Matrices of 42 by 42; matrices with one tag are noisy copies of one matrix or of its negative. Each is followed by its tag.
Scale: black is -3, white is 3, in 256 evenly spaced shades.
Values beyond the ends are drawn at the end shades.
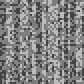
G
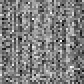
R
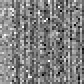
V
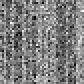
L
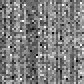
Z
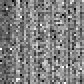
V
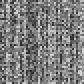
Z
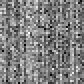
Z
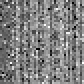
V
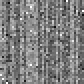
Z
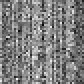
R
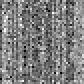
R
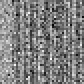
V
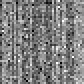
R
